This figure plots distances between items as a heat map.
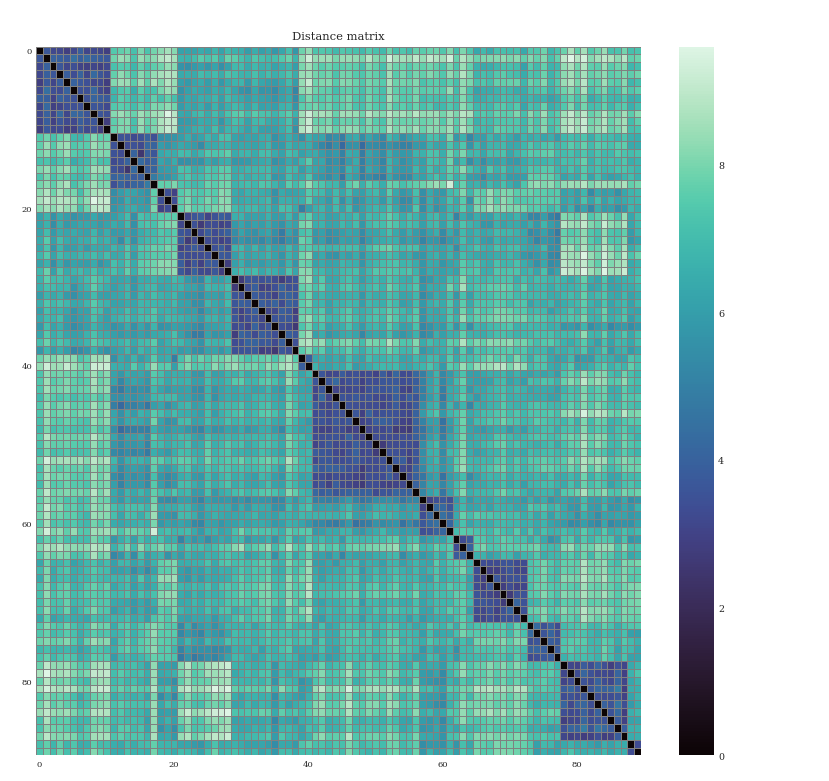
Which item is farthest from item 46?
81
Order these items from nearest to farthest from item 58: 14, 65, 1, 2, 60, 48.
60, 48, 65, 14, 2, 1
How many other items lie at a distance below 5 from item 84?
9
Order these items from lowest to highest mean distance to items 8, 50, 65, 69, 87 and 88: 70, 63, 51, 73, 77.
70, 51, 77, 73, 63
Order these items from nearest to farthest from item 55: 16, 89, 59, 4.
16, 59, 89, 4
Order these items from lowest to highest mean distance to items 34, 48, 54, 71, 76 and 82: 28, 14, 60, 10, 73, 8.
60, 14, 73, 28, 10, 8
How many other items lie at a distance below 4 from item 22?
7
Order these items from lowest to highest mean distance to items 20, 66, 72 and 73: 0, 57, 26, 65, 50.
65, 57, 26, 50, 0
